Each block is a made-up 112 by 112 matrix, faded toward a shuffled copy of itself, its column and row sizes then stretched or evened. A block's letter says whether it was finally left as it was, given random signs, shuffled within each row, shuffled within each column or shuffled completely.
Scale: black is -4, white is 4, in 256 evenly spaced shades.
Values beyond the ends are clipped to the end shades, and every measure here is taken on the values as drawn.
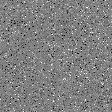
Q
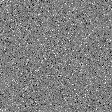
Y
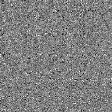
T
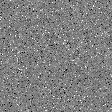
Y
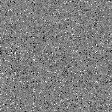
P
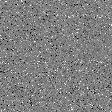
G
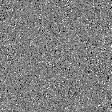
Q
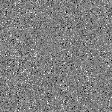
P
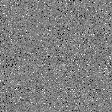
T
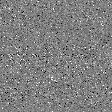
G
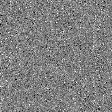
Q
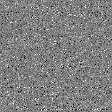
P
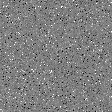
Y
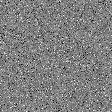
Y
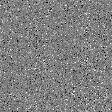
Q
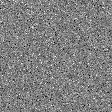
Y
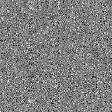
T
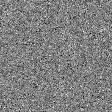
Y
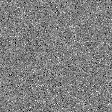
G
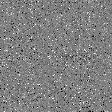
P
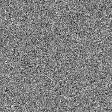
Q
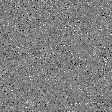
G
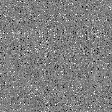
T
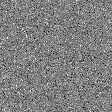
Y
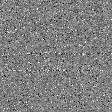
G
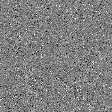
Q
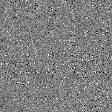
P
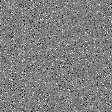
Q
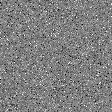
Y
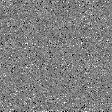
T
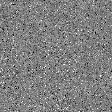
Q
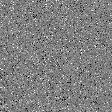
Q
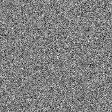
Q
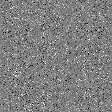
Q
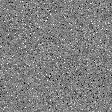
Y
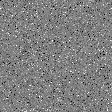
Y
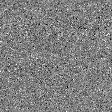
G
